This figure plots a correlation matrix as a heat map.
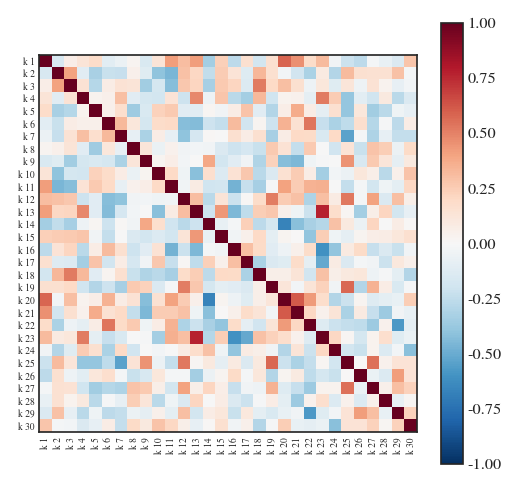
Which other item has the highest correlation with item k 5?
k 21
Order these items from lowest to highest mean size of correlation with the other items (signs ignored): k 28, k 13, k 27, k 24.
k 28, k 24, k 27, k 13
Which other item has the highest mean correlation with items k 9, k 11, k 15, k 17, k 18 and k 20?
k 1
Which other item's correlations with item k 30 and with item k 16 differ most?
k 11
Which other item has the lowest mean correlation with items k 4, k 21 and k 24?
k 25
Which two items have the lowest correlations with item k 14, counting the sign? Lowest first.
k 20, k 21
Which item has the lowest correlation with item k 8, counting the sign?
k 5
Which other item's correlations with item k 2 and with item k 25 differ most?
k 9
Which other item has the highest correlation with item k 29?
k 26
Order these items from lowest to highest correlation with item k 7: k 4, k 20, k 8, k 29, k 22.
k 29, k 8, k 20, k 22, k 4
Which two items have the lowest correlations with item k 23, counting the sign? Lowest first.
k 16, k 17
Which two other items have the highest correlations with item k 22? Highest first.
k 6, k 20
